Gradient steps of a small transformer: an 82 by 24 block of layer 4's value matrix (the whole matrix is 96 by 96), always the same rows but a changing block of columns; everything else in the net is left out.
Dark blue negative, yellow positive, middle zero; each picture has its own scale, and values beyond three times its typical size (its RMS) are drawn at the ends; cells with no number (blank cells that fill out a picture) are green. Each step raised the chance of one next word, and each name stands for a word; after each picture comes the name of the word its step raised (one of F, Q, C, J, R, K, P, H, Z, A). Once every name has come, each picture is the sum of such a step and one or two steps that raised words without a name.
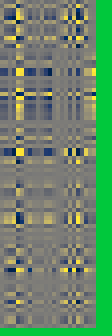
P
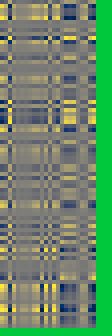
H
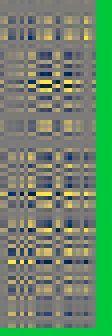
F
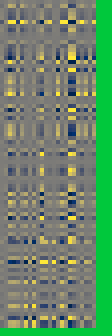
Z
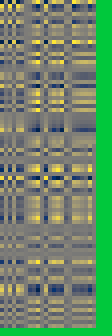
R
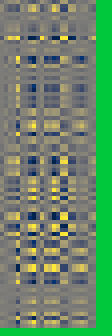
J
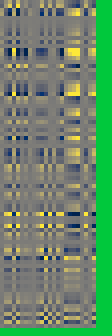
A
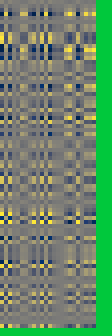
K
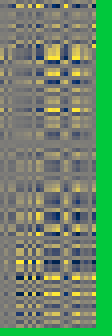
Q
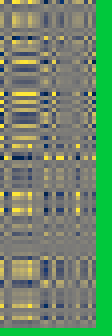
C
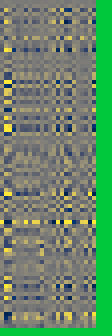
F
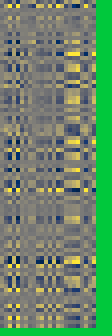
R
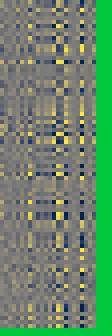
J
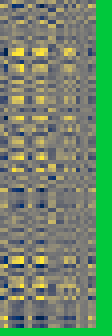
R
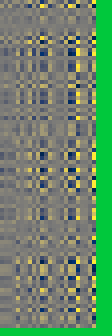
R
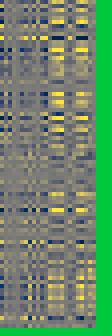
C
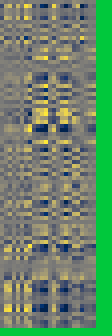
H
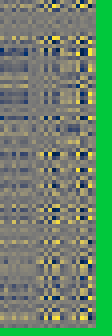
R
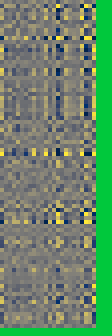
P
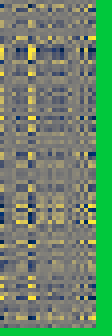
Q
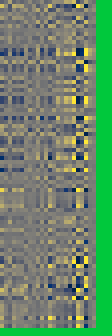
R
